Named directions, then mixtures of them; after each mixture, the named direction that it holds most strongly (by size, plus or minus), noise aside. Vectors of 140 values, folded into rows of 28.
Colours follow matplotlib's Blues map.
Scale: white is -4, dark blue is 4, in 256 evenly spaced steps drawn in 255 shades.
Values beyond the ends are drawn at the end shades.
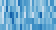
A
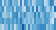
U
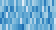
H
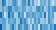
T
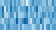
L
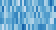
U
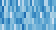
U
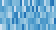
U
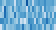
L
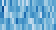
A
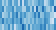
U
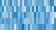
U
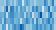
H
